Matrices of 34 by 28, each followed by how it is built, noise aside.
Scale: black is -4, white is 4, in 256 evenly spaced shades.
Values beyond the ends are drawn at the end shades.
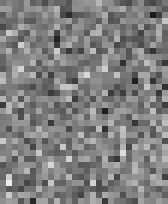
repeating columns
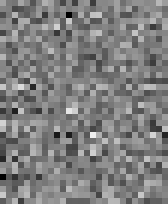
low rank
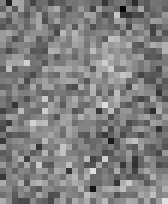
smooth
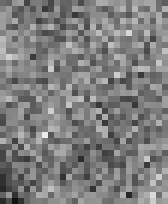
smooth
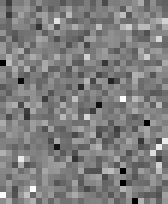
sparse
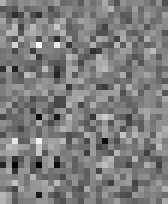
low rank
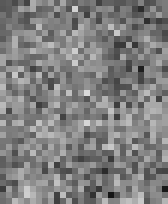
smooth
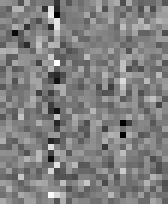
uneven columns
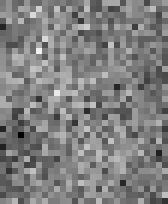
smooth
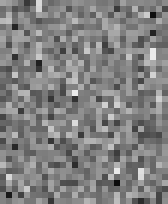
uneven columns
